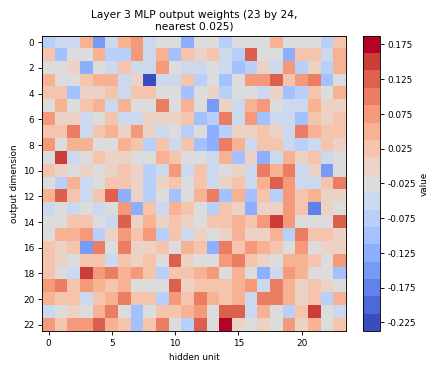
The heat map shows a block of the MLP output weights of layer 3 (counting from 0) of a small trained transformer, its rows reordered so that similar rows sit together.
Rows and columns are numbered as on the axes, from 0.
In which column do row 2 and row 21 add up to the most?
21
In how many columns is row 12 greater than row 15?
11
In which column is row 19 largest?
10
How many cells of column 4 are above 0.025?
8
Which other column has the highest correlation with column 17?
18
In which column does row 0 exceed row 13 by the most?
7
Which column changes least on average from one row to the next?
22
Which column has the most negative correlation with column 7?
14
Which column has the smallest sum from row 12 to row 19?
9
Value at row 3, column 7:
0
